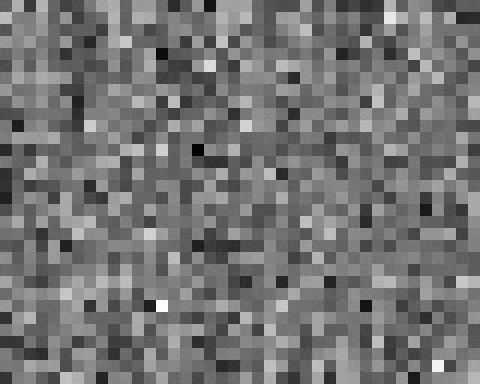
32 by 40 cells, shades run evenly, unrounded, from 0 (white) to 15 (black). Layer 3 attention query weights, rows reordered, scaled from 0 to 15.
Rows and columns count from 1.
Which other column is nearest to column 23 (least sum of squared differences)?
27
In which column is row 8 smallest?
32
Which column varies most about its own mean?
14
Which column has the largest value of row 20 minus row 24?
39
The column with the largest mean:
31
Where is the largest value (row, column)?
13, 17
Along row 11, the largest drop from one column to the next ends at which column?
8
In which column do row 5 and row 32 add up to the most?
33
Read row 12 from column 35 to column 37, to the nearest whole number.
7 9 8
